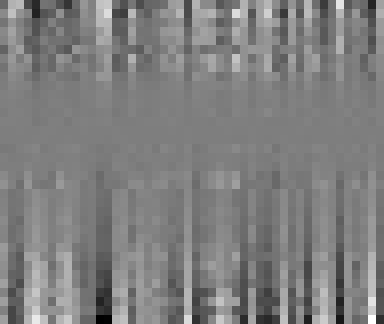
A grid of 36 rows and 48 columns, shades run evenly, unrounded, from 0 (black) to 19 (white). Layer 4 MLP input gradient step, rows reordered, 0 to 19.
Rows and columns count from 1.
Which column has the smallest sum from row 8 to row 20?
5
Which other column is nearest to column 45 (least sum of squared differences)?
12
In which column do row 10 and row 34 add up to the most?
47
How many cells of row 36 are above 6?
36
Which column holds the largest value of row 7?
30
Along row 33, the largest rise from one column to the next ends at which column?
15
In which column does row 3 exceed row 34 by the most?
13
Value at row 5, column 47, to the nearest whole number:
6
